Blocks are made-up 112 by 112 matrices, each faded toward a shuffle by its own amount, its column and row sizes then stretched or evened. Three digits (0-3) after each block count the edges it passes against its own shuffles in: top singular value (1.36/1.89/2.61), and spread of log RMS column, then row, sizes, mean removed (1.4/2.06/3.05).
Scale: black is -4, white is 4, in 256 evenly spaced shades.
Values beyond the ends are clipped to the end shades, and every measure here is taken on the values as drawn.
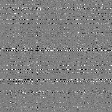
1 1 3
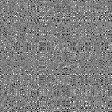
3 1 2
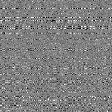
3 0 3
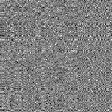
3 0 2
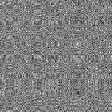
3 0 0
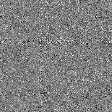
0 2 2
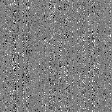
0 3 0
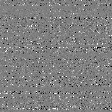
0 1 3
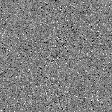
1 1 0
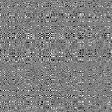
3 2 3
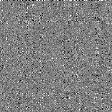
2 2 2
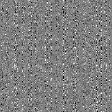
2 3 0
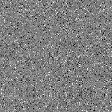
2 1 0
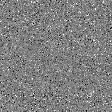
1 0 1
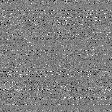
0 0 3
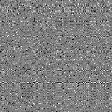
3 0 2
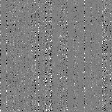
1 3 1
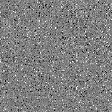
2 1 1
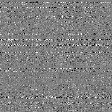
2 1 3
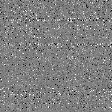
1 1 2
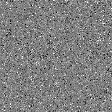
0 1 0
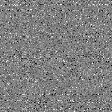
2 0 2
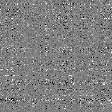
1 2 3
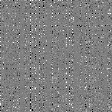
1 3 2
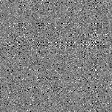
2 1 2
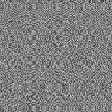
3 0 0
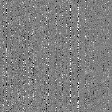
1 3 0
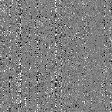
2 3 0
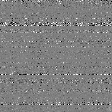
2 1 3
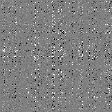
1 3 2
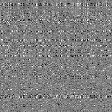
3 1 3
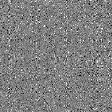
2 2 1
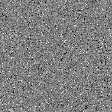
0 1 0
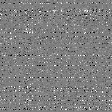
0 2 3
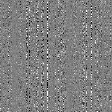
2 3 1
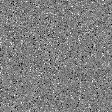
0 1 0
